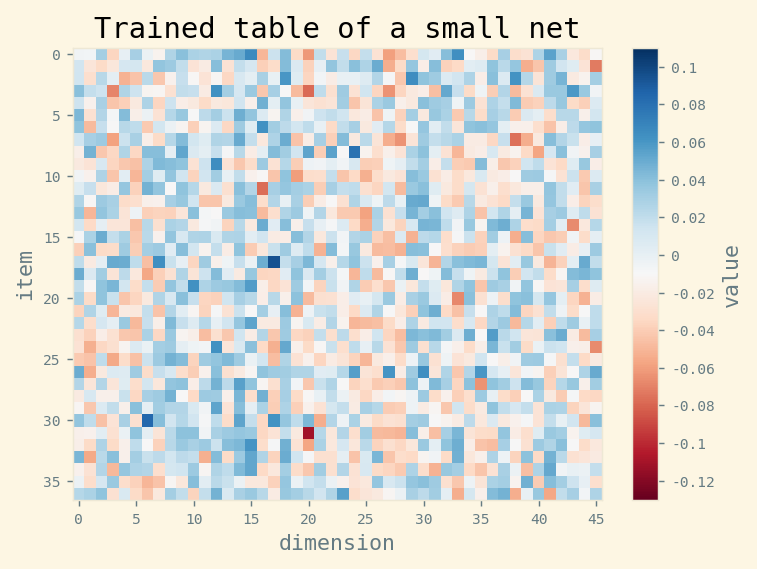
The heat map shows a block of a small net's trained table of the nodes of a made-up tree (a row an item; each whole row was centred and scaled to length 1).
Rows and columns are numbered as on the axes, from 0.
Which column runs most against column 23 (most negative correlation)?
39
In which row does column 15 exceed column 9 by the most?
13
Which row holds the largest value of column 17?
17
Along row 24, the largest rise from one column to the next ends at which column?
18
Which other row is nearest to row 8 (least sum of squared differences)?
16
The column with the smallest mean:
28
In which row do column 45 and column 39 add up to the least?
1
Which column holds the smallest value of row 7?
38
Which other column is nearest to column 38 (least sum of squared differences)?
26
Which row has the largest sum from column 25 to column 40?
2
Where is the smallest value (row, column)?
31, 20
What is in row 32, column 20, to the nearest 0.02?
-0.06
